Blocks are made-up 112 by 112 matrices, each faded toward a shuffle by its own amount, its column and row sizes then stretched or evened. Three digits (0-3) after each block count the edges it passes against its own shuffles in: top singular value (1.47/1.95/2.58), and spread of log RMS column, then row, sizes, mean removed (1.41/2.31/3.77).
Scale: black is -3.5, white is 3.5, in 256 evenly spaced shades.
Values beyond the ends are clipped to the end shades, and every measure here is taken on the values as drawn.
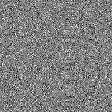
2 0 0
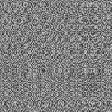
3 1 1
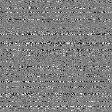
1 1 3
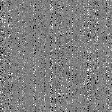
0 3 0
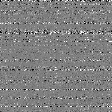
2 1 3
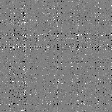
1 2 2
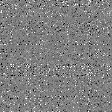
0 1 2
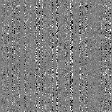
1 3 1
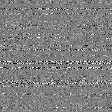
1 0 3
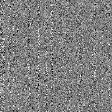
0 2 0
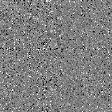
0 2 1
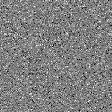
2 0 0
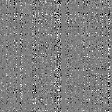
1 3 2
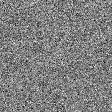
0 0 0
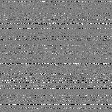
2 0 3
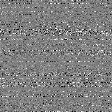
0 0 3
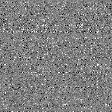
1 1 2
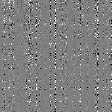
2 3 2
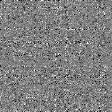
0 2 2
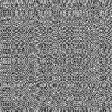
3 1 1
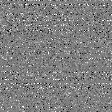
1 0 2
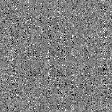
1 2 1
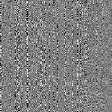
3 3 0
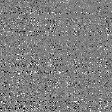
1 2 2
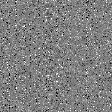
1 2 0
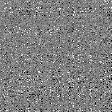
1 2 2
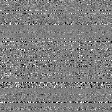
0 1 3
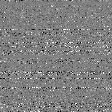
0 0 3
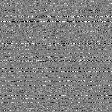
2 0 3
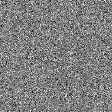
0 1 1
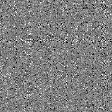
1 2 1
